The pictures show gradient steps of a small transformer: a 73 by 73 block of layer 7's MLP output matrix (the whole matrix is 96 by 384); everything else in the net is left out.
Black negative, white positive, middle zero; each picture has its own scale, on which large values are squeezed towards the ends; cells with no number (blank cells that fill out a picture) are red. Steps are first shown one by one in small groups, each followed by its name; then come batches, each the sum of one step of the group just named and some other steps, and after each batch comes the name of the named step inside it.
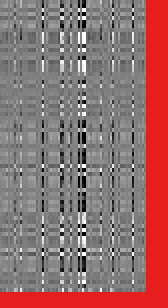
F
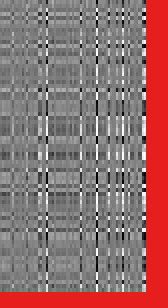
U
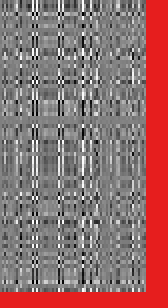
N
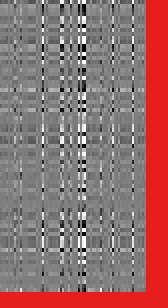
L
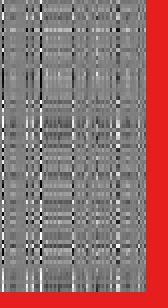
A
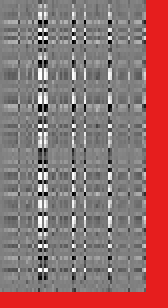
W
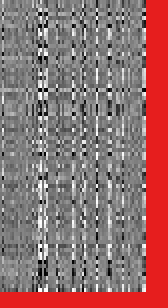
U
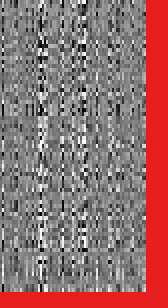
L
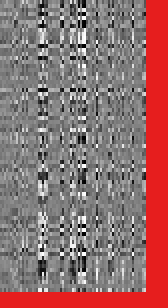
F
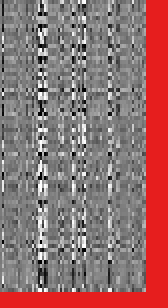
L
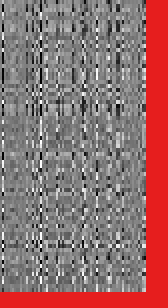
A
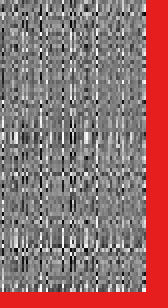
A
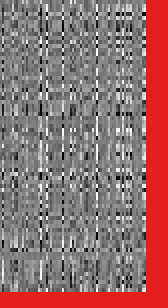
U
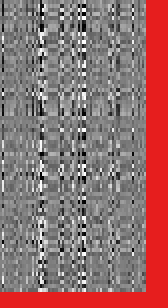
F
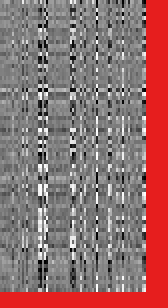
U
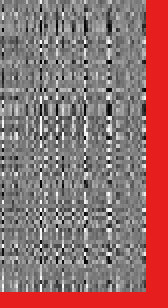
A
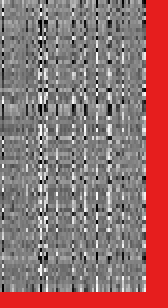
W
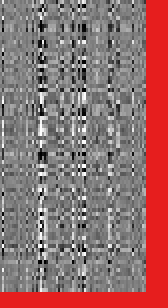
A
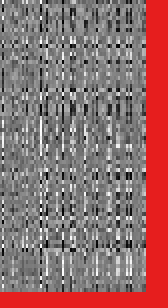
A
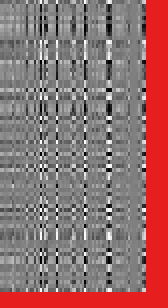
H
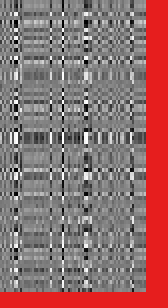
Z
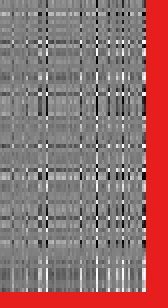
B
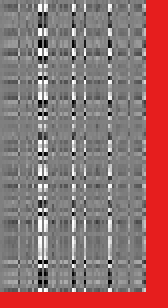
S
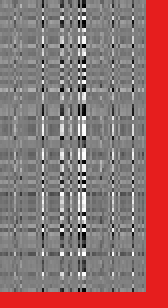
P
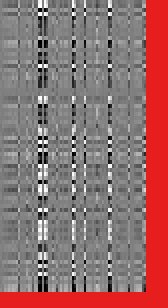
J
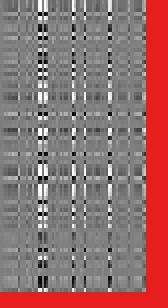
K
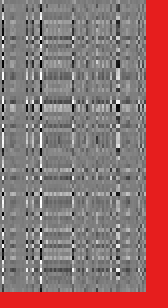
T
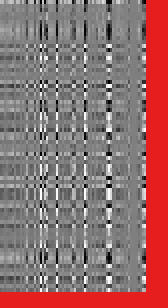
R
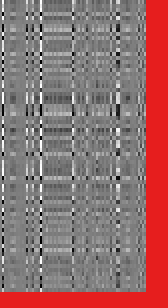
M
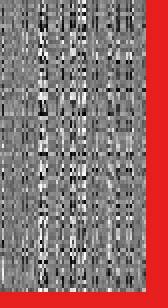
S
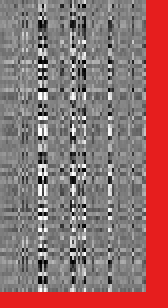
K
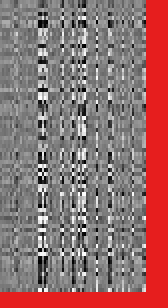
P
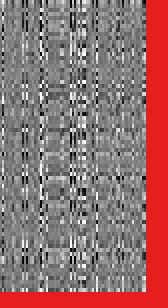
M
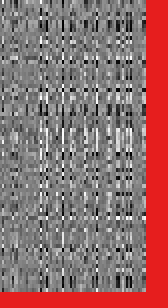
Z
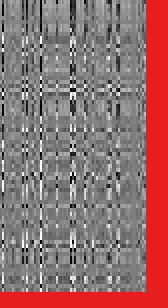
R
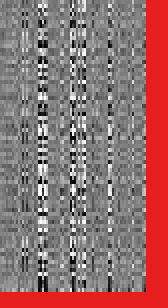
J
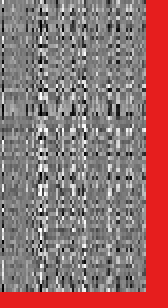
R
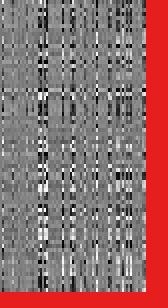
J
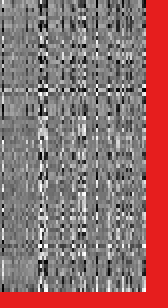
P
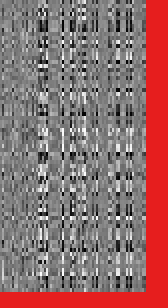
J
